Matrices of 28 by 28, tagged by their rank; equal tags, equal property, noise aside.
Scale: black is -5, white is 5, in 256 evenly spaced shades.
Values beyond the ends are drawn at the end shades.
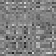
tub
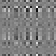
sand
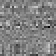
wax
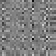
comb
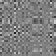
tub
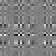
sand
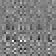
comb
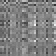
comb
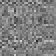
wax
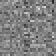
wax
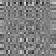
comb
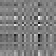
sand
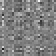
tub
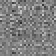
wax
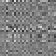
comb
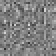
wax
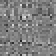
wax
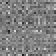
wax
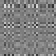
sand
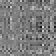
tub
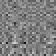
tub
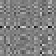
comb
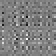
comb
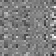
tub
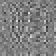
tub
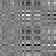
sand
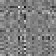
tub
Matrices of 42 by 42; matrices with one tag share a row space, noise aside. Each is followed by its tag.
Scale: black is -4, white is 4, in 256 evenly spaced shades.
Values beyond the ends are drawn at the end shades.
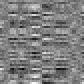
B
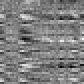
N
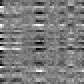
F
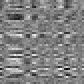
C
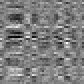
C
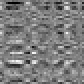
C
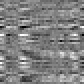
N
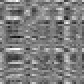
C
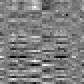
B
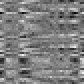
N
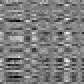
C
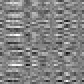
C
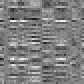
B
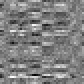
B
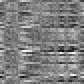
N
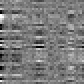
F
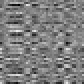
C
